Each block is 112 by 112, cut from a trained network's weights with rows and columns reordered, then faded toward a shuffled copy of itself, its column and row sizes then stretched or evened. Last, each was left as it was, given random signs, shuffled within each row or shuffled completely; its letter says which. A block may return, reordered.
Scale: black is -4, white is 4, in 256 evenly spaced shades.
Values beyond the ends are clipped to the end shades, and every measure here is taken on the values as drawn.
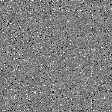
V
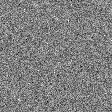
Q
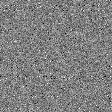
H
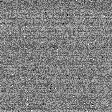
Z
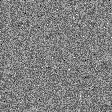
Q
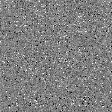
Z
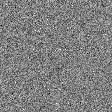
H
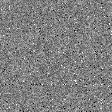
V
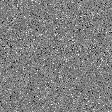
H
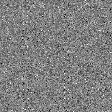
V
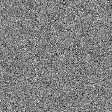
V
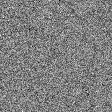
Q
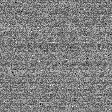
Z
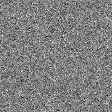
V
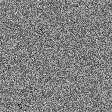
Q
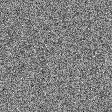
Q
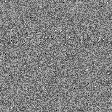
V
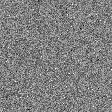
Q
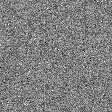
Q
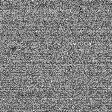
Z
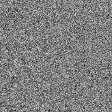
V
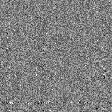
Z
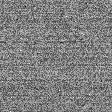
H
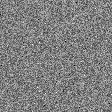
Q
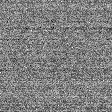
H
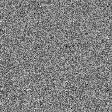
V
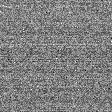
H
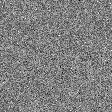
Q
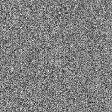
Z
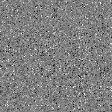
Z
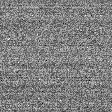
Z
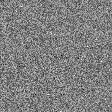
V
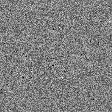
V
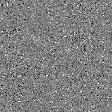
Z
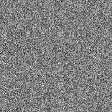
Z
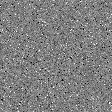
Q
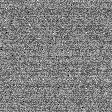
H
